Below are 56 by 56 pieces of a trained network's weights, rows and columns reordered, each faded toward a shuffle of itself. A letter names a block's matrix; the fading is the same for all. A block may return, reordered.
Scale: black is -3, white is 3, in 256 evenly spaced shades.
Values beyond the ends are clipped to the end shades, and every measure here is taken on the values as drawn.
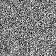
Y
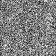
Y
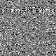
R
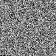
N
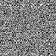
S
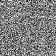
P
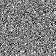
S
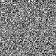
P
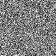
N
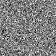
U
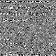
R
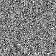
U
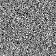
U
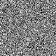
U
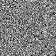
U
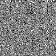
U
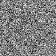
P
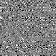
R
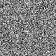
U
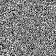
N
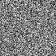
N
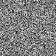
U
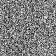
Y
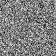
N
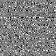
R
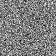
N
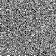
U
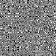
R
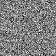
U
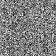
Y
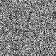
P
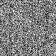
Y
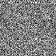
P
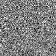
P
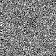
U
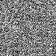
P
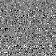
R
